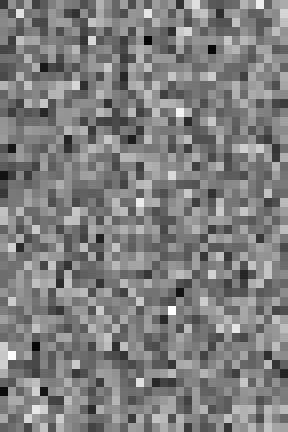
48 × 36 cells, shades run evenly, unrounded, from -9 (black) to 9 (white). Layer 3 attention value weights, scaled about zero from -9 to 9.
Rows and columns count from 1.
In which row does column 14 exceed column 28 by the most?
38
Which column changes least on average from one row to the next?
25
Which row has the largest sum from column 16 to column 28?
35
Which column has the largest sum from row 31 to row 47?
9
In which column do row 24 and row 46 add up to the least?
12
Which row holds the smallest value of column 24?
14
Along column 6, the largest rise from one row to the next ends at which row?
45
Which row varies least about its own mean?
21
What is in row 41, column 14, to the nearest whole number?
1
